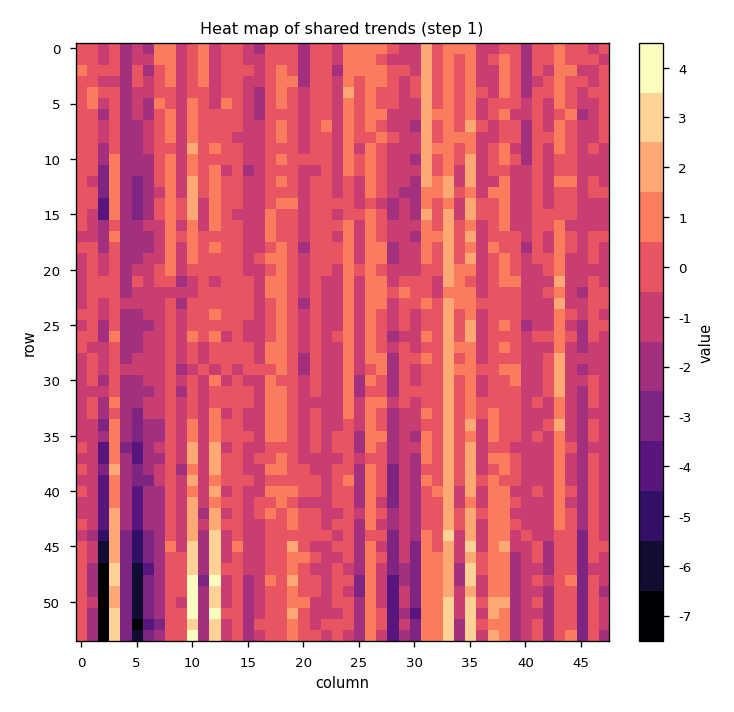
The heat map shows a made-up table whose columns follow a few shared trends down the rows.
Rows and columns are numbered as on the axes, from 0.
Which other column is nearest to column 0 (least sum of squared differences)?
44
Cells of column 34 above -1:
38
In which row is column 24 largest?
4
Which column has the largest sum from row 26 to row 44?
33
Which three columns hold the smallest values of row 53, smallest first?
2, 5, 28
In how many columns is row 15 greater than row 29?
17
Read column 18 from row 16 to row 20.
0 0 1 1 1
